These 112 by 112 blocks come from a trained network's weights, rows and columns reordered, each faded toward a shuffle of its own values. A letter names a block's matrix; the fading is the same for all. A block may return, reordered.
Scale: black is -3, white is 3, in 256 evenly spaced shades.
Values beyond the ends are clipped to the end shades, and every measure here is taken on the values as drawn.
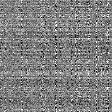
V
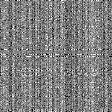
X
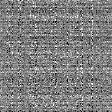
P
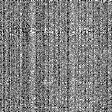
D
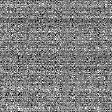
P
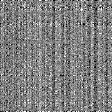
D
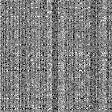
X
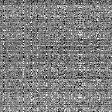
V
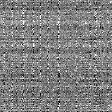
V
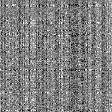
D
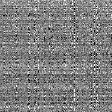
V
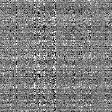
V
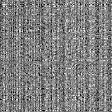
X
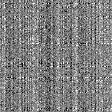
D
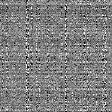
V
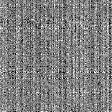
X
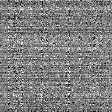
P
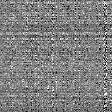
V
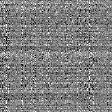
V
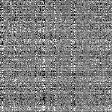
V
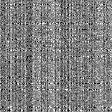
X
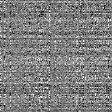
V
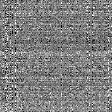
P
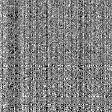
D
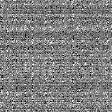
P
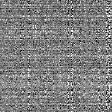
V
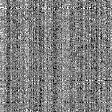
D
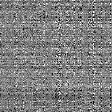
V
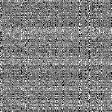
V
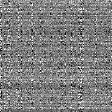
P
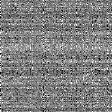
V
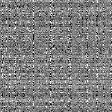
V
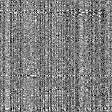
X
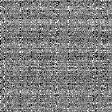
P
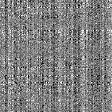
D
